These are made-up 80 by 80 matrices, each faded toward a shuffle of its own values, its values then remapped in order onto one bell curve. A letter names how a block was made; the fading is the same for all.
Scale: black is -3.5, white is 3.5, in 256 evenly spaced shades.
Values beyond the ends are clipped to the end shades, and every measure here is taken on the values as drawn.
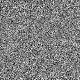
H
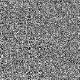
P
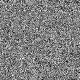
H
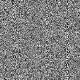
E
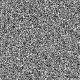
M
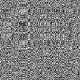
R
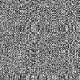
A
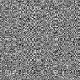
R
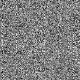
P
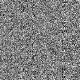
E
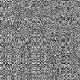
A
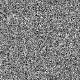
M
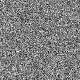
H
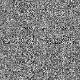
P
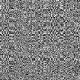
R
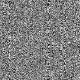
E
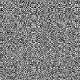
A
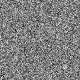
M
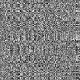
R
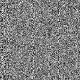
E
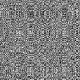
R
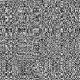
A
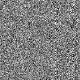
E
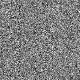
M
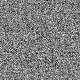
H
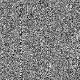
E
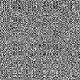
R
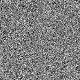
M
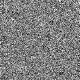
M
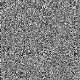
P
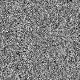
M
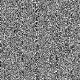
E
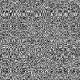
A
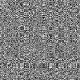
R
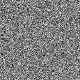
M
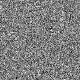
M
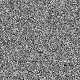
H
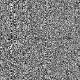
E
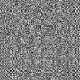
A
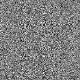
P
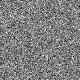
H
